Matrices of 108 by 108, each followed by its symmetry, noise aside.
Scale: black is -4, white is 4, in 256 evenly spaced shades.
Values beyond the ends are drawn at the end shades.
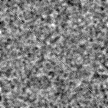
no symmetry.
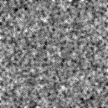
same after a half turn.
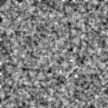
symmetric.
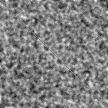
symmetric across the other diagonal.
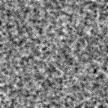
no symmetry.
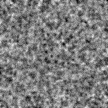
symmetric across the other diagonal.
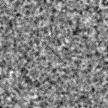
symmetric across the other diagonal.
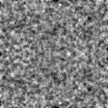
mirrored top to bottom.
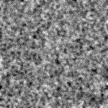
no symmetry.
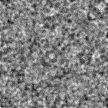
symmetric across the other diagonal.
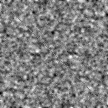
same after a half turn.
